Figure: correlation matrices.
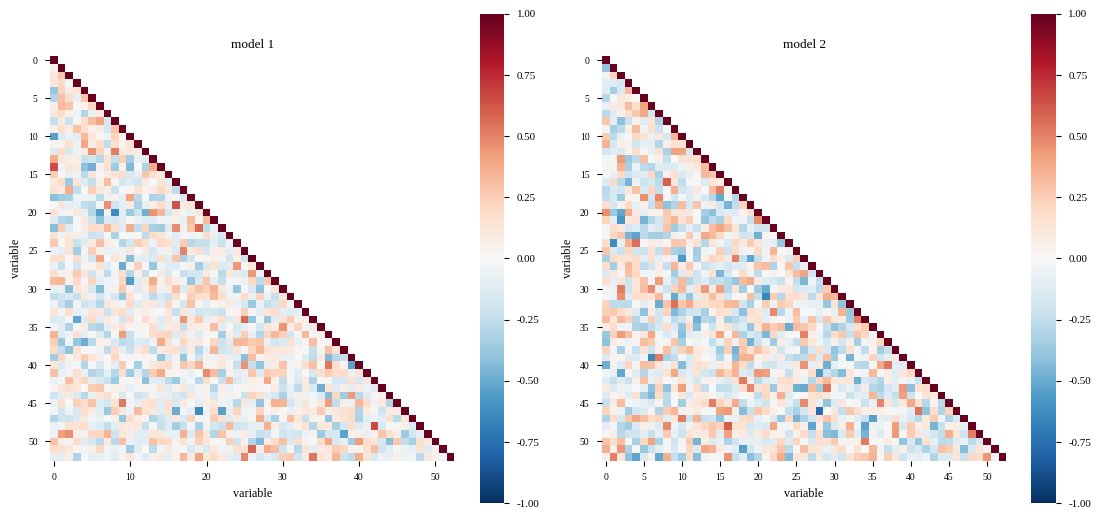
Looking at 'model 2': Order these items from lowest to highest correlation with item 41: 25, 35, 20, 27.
25, 27, 35, 20
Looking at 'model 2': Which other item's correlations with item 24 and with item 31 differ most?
9
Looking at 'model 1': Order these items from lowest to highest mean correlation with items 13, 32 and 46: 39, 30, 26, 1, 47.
26, 1, 47, 39, 30
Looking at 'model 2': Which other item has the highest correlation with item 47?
10
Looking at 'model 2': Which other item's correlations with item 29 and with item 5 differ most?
40
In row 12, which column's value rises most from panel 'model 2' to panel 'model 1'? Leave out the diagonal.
8
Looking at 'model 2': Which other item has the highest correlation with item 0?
20
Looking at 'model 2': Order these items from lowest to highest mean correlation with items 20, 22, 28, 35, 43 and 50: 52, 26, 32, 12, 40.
12, 40, 32, 26, 52
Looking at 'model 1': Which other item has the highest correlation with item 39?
44
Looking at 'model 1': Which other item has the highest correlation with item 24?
27
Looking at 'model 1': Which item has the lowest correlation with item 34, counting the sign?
3
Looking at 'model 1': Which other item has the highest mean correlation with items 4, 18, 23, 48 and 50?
42
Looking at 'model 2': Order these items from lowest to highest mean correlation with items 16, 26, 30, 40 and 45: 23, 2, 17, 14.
23, 2, 14, 17
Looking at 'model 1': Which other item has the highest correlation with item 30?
35
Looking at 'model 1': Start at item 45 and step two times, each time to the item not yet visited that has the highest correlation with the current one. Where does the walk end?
36
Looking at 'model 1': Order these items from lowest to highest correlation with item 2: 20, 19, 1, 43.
19, 20, 43, 1
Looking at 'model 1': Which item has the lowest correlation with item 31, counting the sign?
9
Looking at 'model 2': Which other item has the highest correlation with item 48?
16
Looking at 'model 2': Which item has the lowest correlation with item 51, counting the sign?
18
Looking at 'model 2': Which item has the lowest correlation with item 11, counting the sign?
31
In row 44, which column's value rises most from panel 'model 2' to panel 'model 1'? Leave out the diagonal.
6
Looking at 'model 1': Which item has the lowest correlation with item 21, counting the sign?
6
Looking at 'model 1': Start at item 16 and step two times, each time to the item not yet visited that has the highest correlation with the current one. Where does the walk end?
22
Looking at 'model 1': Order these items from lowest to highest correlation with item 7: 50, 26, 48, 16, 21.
48, 21, 26, 50, 16
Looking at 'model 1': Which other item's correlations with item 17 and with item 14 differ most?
5
